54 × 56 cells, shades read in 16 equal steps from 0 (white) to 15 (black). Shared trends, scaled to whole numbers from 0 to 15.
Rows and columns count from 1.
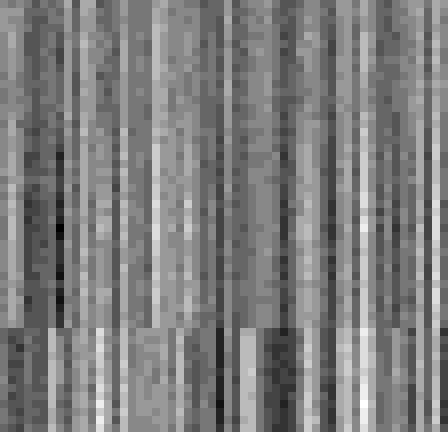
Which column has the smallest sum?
46
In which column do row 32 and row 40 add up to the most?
8
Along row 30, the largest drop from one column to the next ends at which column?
55
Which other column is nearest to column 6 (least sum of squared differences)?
30
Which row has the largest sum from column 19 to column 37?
47
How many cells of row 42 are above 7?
31
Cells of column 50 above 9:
26
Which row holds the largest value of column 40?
15
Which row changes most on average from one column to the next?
29
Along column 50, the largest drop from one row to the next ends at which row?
42
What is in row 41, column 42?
10
